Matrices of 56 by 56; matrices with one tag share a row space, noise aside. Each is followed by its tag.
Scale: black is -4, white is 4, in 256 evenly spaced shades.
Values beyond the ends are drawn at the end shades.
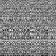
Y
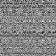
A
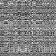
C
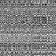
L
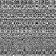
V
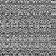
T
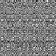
V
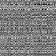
L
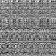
T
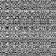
T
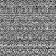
V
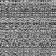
T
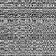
C
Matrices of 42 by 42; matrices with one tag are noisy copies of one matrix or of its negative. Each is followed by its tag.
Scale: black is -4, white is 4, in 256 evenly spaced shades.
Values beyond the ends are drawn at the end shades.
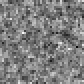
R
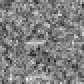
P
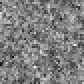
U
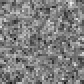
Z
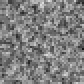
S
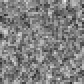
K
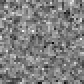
Z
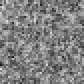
U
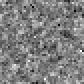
R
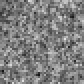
U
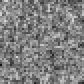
U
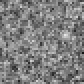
R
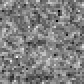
P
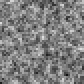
S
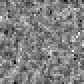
K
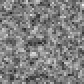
P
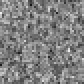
U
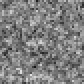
P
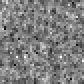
U
